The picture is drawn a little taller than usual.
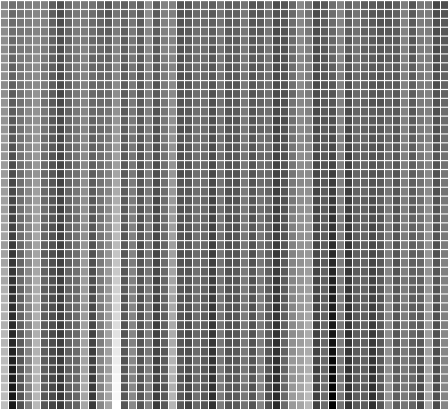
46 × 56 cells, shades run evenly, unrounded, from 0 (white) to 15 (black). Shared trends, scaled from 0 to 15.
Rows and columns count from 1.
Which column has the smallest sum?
15
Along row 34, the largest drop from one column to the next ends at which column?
43
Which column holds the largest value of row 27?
42
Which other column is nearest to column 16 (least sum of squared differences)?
30
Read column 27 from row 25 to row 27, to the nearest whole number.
11 11 11
